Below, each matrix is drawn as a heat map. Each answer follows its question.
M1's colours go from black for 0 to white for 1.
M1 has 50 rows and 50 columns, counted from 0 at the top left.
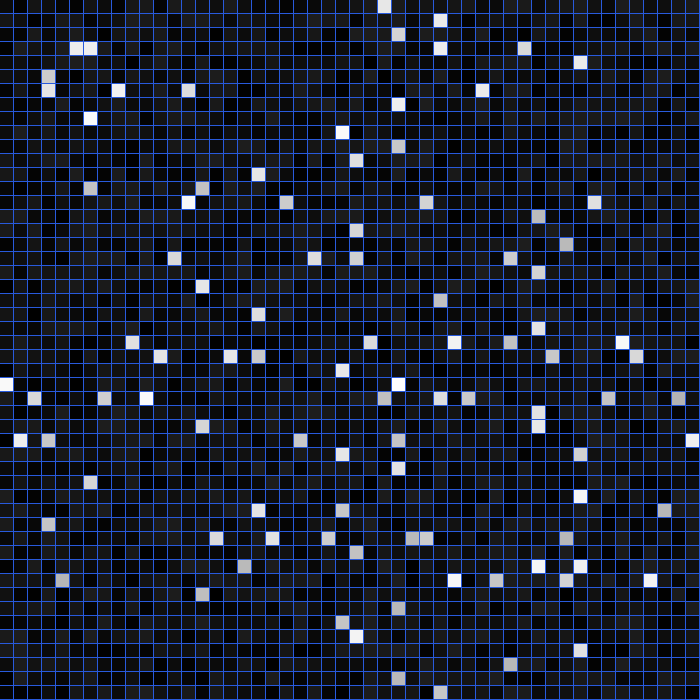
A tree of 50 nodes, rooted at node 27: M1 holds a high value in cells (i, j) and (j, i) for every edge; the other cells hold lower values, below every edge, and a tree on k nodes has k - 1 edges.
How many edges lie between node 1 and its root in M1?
3
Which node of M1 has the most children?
28
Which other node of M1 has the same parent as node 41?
17
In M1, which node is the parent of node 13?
6
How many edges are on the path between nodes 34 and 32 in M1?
8
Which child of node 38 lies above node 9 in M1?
40
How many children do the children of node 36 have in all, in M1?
3
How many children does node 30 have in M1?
1
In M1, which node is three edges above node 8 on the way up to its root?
31
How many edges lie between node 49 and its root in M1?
3
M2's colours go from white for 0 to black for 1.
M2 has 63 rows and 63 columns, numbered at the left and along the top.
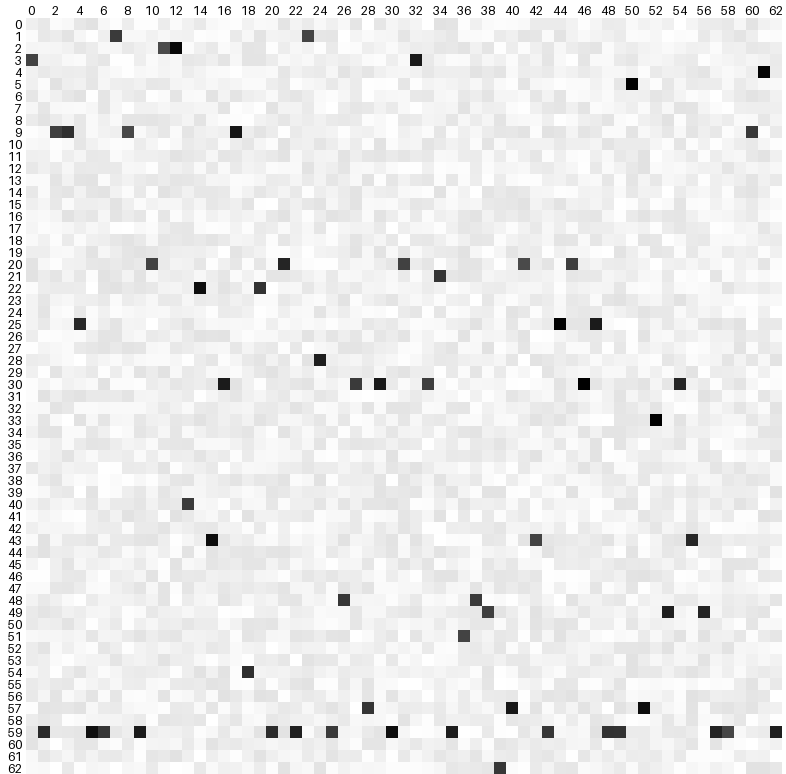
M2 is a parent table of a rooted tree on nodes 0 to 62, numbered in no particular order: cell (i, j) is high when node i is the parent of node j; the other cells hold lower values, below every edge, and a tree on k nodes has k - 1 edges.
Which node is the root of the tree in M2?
59
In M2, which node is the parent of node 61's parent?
25
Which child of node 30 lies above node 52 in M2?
33
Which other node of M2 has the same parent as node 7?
23
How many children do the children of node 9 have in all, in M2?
4
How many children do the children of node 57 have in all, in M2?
3
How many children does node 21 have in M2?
1
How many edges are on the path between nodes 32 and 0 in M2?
2
